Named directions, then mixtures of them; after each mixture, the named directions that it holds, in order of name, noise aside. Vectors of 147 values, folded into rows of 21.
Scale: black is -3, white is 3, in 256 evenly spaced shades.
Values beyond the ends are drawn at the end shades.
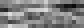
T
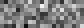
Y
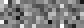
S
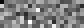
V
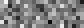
S.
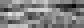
T.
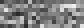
T, V, Y.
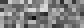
T, Y.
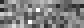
T, V.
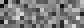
S, V.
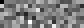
V.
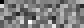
V.
